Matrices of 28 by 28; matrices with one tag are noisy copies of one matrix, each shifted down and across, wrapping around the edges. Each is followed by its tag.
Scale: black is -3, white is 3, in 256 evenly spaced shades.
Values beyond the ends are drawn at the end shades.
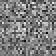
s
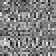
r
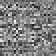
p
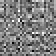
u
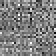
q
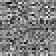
p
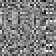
u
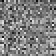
s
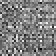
q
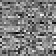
p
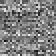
p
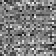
p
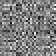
q
